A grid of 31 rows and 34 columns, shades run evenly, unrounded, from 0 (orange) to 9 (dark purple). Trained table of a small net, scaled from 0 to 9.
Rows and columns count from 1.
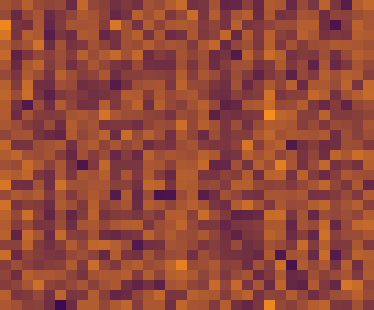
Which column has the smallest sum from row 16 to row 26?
1
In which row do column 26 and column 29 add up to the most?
26
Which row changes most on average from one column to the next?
4
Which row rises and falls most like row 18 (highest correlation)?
20
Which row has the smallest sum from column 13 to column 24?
27
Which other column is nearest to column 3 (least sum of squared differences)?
34
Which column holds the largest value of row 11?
3
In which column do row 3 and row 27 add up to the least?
17
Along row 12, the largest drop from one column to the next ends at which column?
25
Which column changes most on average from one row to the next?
11
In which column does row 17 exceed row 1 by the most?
8
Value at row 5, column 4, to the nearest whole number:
2
